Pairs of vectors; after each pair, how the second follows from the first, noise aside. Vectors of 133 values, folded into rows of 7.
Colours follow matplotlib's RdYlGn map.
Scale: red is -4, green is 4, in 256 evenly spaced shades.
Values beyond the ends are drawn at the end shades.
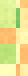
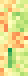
reversed.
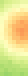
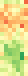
wrapped around, negated.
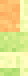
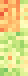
copied.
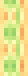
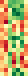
reversed, scaled up.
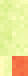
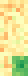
negated.
